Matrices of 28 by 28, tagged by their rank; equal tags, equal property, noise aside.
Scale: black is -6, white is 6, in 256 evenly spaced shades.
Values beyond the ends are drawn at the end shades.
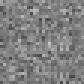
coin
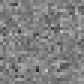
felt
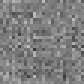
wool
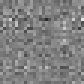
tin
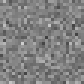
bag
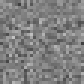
felt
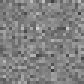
wool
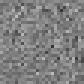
felt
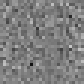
wool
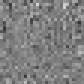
bag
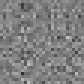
tin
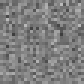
felt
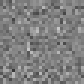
bag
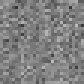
coin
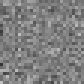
bag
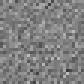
felt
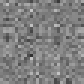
wool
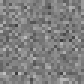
bag
